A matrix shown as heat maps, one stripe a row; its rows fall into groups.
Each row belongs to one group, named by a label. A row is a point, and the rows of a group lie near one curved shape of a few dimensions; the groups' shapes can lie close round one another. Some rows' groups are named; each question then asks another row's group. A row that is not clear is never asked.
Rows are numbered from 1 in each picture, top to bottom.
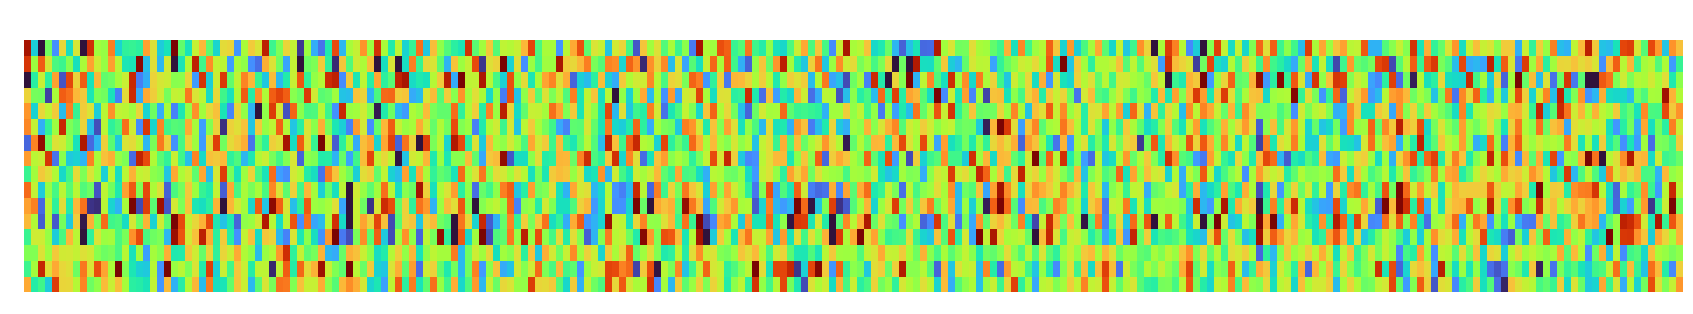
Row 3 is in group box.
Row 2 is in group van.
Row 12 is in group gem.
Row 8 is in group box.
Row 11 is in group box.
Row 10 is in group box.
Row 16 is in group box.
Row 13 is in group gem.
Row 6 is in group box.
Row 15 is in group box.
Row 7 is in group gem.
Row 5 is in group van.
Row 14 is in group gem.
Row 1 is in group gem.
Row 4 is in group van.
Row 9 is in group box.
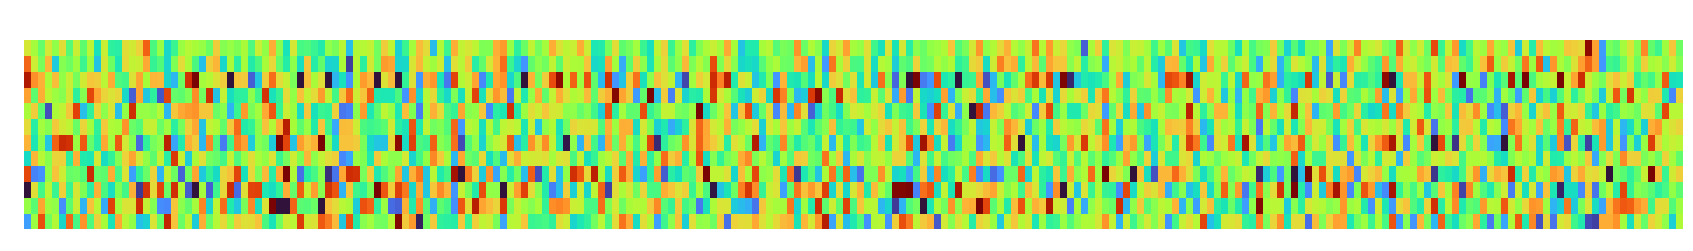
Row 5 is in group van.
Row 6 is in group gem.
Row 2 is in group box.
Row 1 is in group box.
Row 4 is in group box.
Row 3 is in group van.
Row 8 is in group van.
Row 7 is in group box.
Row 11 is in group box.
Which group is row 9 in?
gem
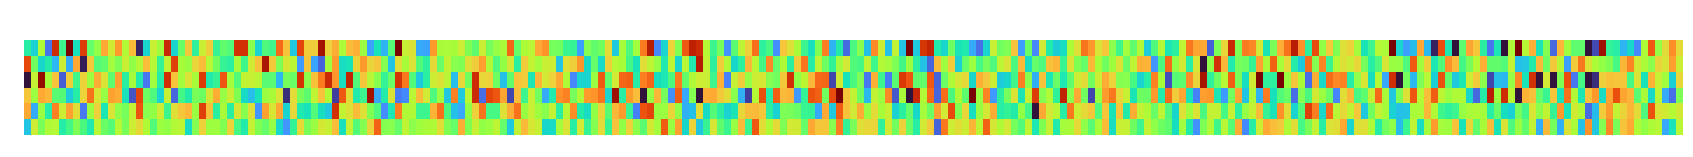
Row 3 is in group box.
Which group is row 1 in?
box
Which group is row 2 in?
gem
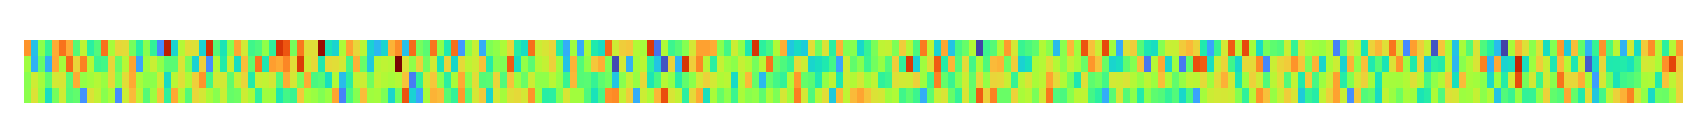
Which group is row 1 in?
box
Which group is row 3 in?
van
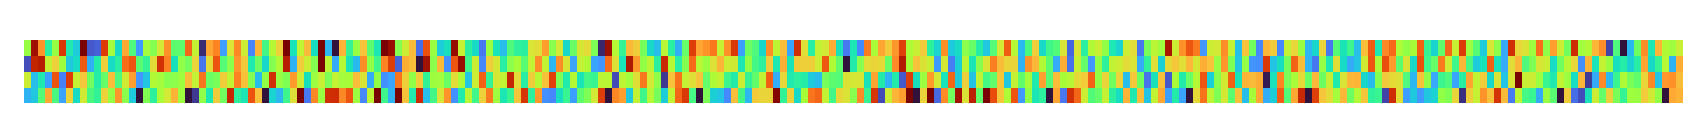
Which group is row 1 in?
gem
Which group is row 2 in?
gem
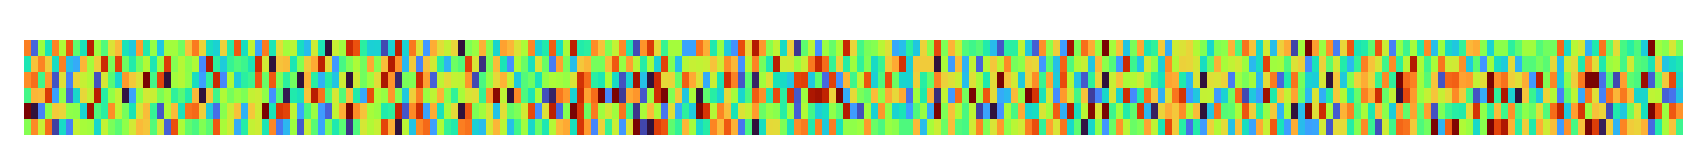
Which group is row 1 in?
gem
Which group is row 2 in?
box
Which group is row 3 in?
box
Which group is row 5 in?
gem
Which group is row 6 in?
box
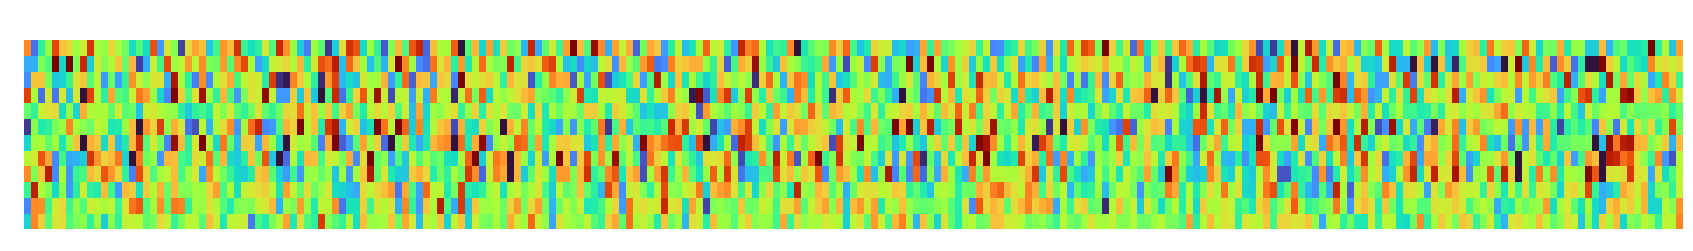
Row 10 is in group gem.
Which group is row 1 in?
gem
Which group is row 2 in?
box
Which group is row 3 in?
box
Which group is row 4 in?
gem
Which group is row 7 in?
gem
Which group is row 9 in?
box
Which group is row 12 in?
gem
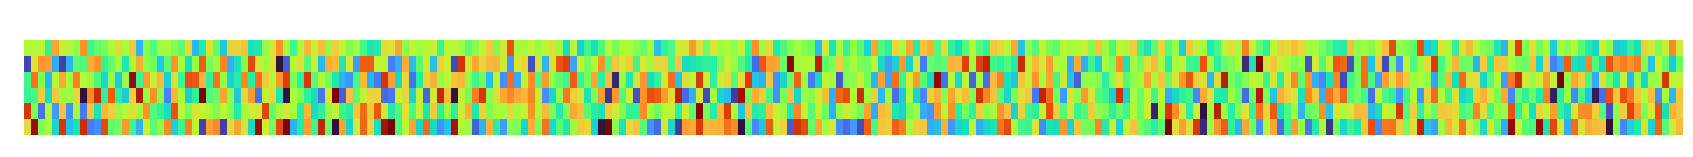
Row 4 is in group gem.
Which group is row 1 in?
box
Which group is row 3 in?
van
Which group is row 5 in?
gem
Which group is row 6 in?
gem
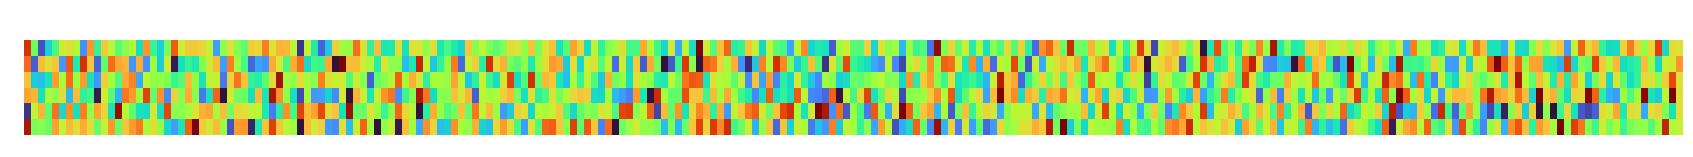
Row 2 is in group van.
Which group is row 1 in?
gem
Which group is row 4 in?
box
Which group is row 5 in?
box
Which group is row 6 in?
van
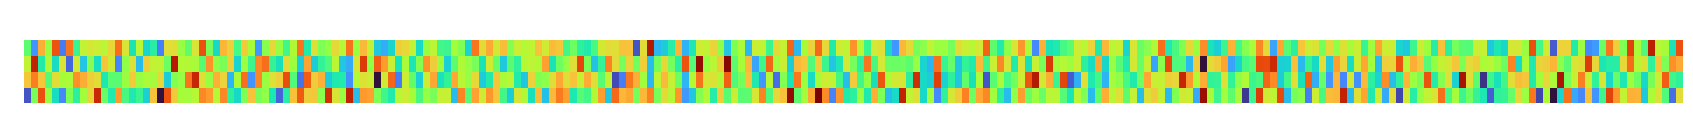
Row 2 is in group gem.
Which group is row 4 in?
box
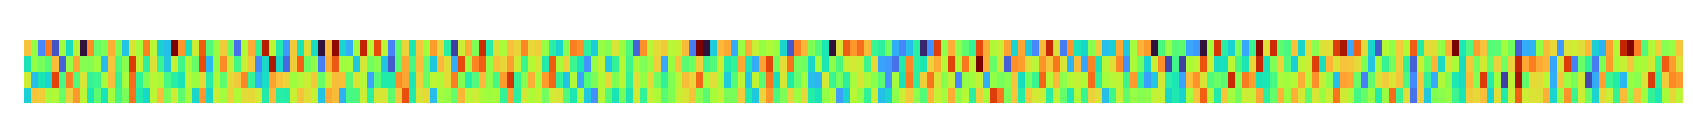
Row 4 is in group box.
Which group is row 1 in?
gem
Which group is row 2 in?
box
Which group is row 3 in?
box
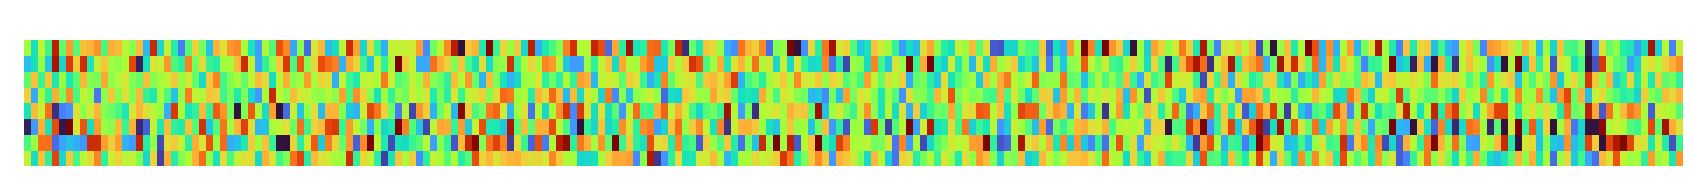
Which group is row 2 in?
box
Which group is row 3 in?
box
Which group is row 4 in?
van
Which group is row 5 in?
box
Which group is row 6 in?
box
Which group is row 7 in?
box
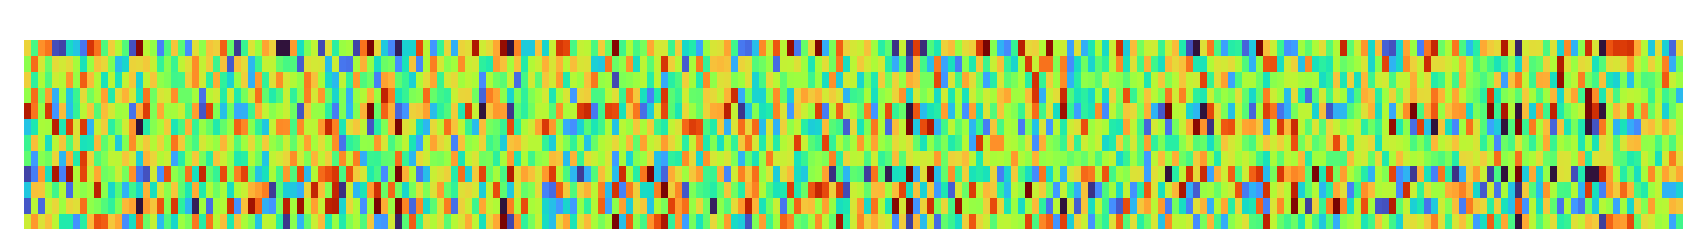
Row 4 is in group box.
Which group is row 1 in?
box
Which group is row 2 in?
van
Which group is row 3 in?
van
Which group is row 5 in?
box
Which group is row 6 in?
box
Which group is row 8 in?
van
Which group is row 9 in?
box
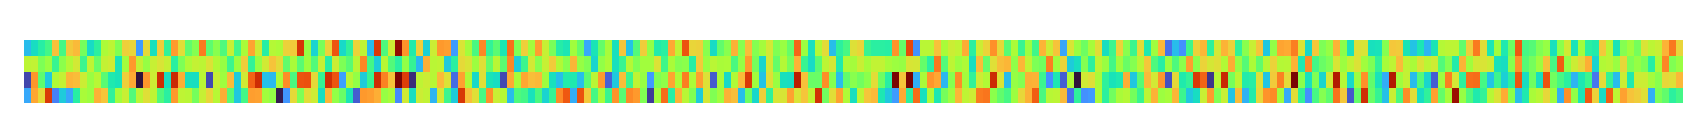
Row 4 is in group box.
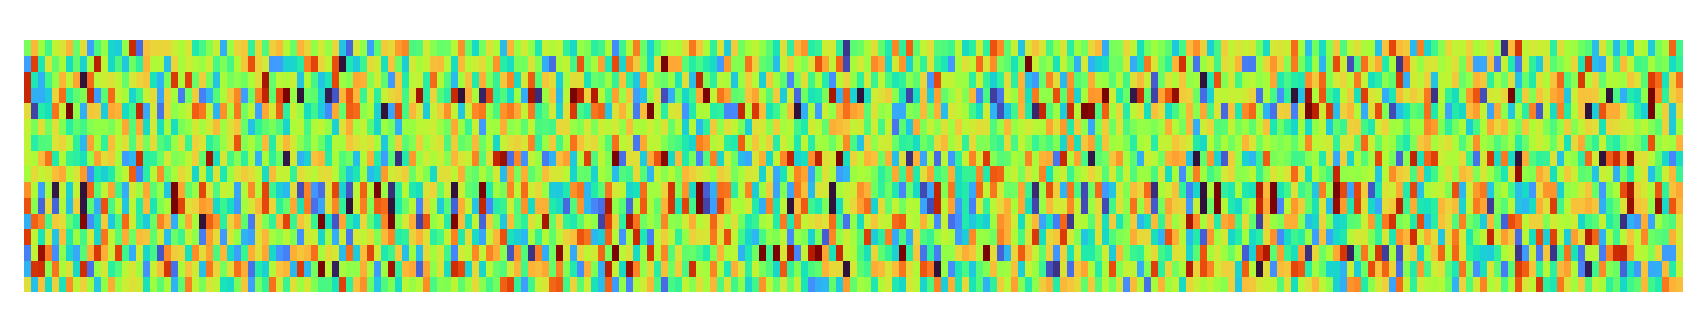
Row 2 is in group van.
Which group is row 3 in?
gem
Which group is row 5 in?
gem
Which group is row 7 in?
gem
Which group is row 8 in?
van
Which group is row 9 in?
box
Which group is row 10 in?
gem
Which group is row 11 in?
gem
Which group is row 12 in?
gem
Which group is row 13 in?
box
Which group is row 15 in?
gem
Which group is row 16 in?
van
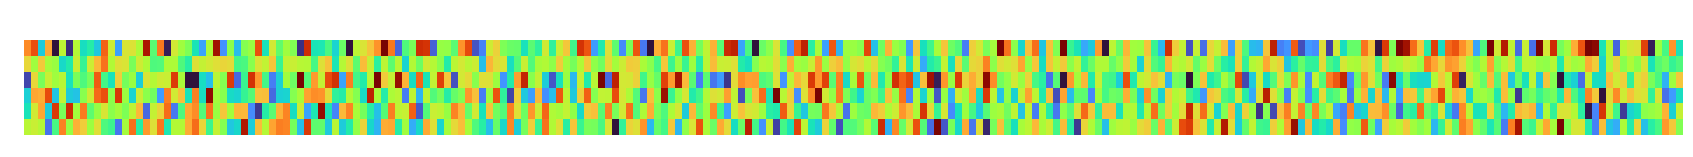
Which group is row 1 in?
box
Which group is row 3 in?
van
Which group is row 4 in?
box
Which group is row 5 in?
gem
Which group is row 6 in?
van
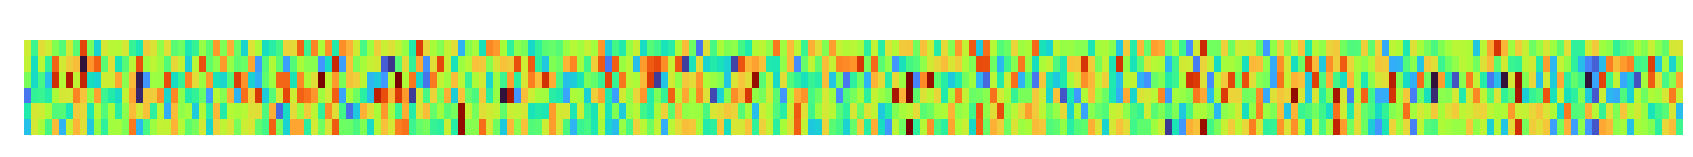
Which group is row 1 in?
van
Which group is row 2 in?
gem
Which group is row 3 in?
box
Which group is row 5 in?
box
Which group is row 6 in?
box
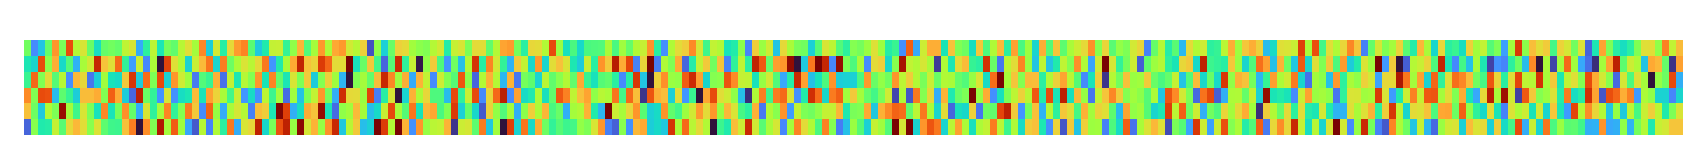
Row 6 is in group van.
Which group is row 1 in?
box
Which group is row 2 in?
box
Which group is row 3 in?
box
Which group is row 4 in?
van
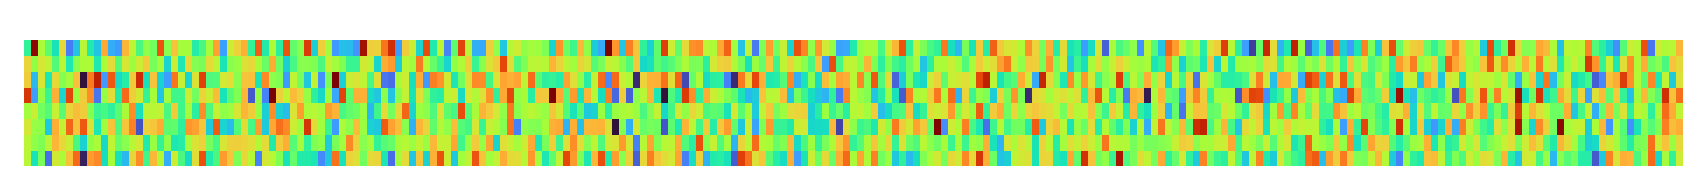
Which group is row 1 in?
gem
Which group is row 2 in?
box
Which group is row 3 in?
gem
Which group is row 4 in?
van
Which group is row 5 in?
box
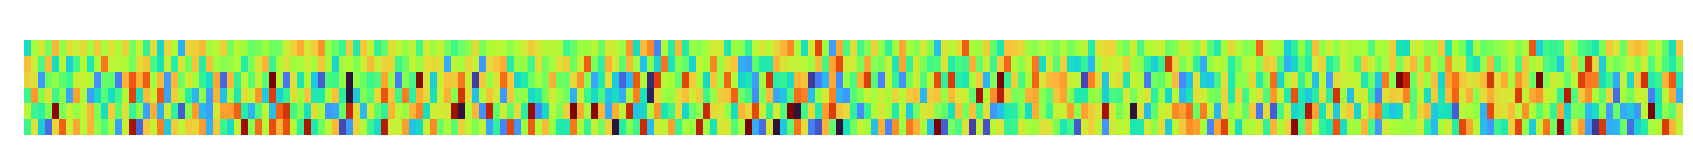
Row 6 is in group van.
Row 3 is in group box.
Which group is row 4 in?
box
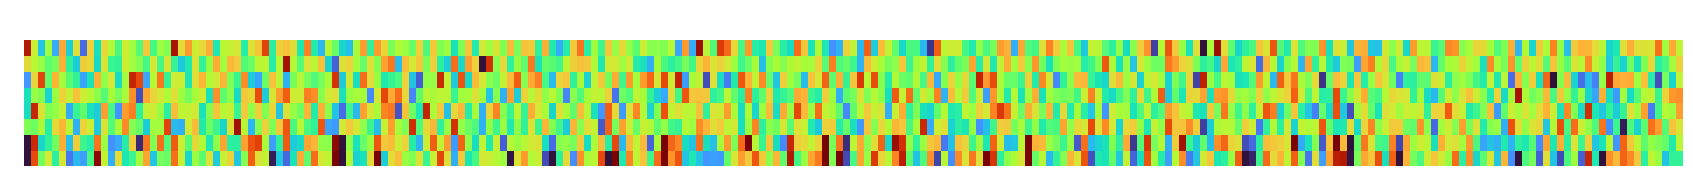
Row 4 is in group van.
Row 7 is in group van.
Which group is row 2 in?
gem
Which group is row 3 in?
gem
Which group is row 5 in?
gem
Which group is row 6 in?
gem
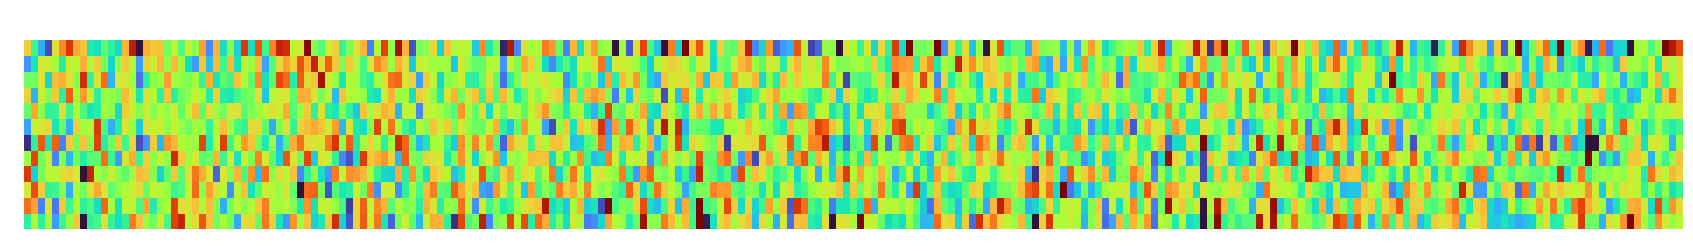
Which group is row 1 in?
van
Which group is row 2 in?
van
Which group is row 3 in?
box
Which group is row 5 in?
gem
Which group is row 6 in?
van
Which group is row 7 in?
box
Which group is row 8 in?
gem
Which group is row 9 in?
gem
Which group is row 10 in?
van
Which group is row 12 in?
gem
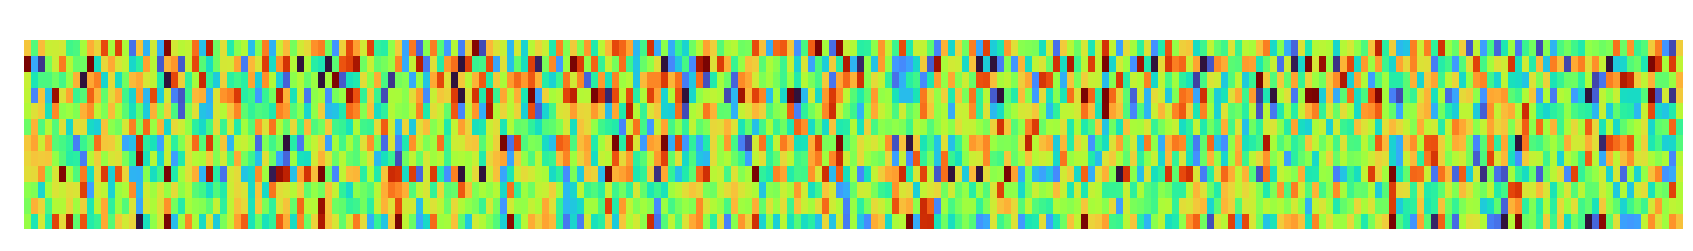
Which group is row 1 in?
box
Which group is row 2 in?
gem
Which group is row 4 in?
gem
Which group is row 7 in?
van
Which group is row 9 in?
box
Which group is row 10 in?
box
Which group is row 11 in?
box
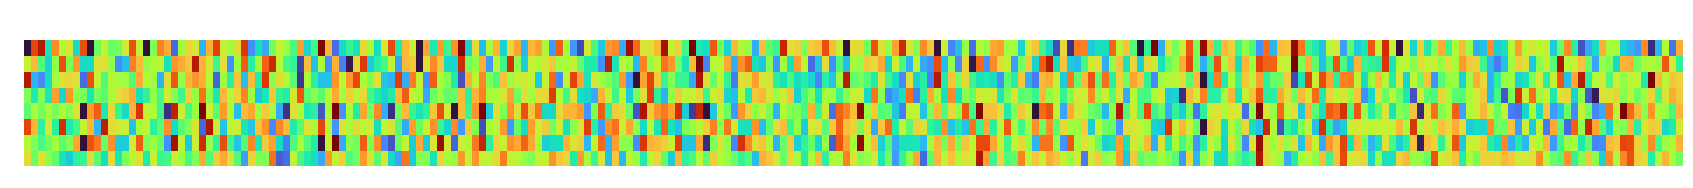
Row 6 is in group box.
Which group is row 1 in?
gem
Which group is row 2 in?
van
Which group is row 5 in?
gem
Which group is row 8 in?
box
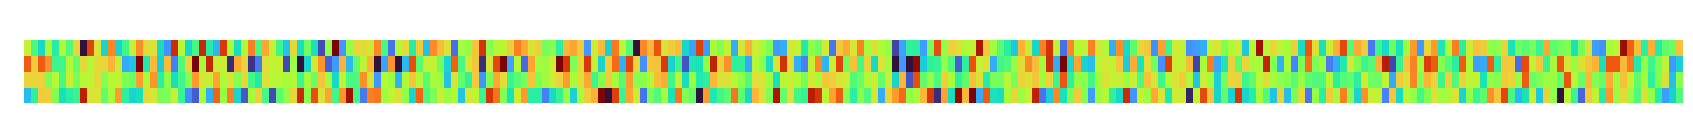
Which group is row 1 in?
gem
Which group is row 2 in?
van
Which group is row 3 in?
van
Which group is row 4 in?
van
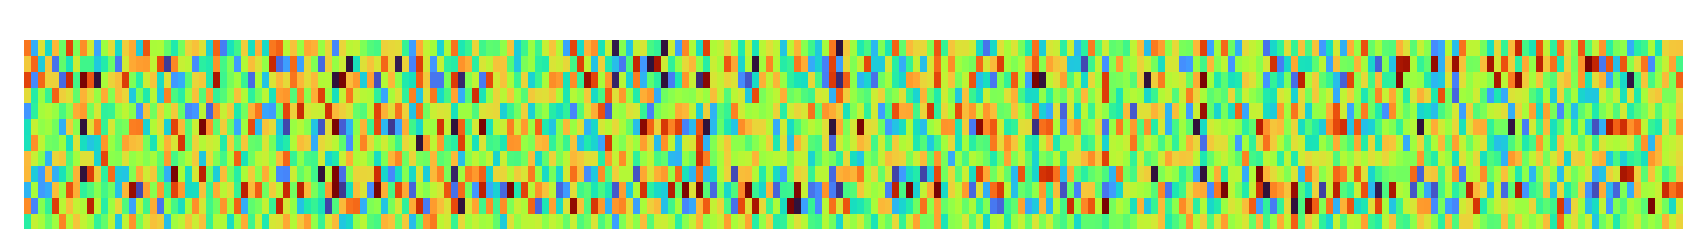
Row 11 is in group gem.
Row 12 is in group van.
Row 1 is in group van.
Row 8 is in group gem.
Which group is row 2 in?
box
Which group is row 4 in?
box
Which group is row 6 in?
gem
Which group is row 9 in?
gem
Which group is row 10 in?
van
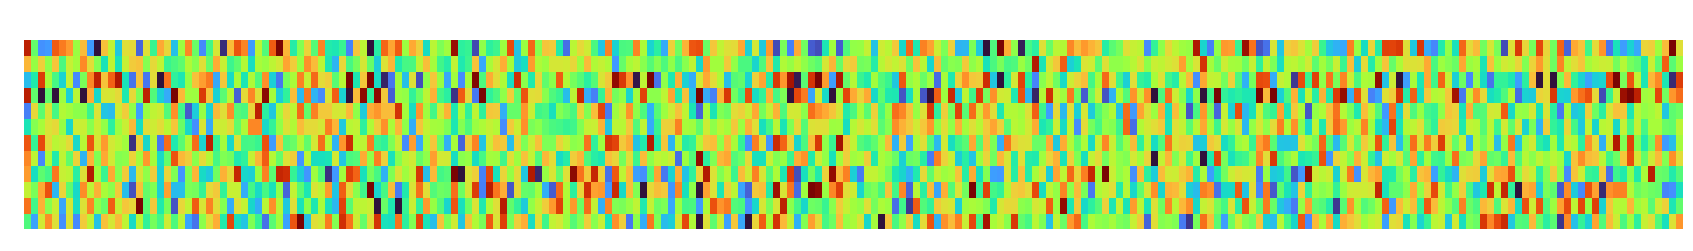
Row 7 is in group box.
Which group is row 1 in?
box
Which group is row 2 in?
van
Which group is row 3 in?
box
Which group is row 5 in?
van
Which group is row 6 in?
van
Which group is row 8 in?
gem
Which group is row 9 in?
gem
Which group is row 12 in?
van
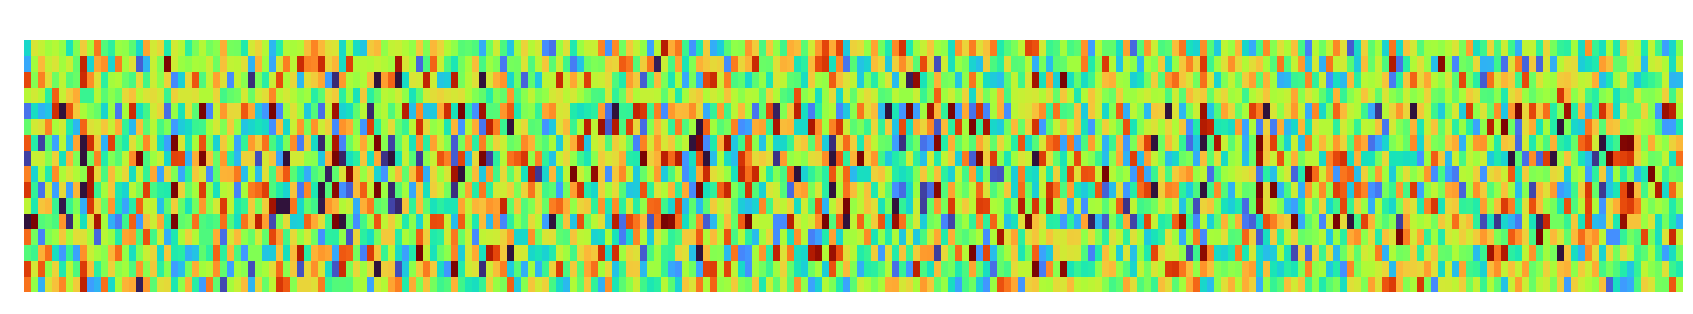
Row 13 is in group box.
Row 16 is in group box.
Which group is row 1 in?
van
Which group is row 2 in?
box
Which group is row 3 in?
van
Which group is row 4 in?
van
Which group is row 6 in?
van
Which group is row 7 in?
gem
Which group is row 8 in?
gem
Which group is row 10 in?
gem
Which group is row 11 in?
box
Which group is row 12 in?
van
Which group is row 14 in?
van
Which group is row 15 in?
van
